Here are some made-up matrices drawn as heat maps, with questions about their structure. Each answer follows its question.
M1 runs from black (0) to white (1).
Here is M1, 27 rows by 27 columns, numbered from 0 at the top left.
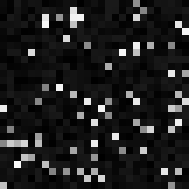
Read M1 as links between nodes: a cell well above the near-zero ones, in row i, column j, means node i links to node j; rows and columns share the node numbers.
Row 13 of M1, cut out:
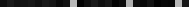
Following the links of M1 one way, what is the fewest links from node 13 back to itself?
3
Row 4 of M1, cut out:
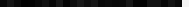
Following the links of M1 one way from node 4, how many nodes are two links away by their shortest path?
2
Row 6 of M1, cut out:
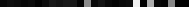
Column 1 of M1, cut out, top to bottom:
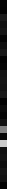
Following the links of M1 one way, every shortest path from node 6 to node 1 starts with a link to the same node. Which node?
node 21
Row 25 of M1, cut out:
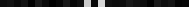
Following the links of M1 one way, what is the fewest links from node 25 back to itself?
3
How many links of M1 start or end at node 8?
2
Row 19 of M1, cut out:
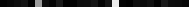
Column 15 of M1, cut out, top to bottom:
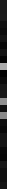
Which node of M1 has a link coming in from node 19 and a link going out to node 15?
node 16
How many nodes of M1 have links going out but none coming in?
1
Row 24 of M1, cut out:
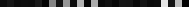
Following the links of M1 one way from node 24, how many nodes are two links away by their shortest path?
10
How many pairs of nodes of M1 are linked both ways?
3
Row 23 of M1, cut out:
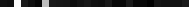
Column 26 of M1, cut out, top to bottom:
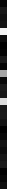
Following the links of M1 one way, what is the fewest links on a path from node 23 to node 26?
3
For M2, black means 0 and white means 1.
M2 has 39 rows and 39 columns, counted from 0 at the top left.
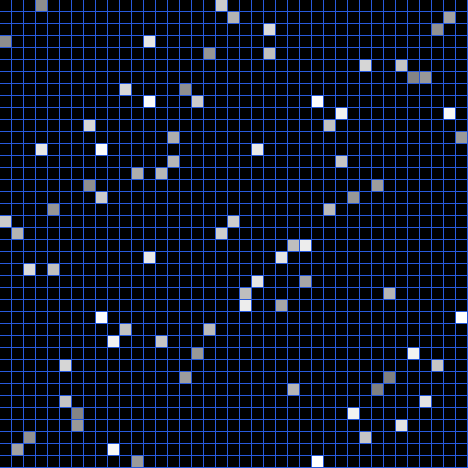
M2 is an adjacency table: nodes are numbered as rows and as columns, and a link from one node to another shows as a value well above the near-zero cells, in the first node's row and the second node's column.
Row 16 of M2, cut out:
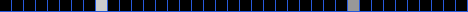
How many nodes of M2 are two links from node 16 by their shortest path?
3
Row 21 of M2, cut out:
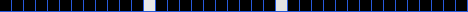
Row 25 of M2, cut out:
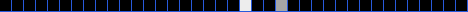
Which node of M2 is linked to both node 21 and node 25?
node 23
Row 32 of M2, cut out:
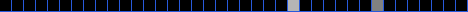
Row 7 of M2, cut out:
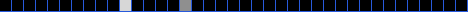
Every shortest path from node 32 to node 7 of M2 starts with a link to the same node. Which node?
node 31
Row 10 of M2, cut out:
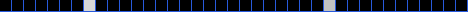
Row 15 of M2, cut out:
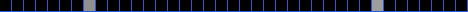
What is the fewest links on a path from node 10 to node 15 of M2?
2
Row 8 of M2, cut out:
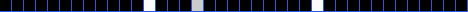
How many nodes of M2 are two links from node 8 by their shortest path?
4
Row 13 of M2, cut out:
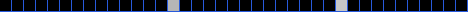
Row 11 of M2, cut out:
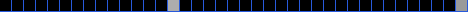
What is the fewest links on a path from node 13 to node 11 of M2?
2
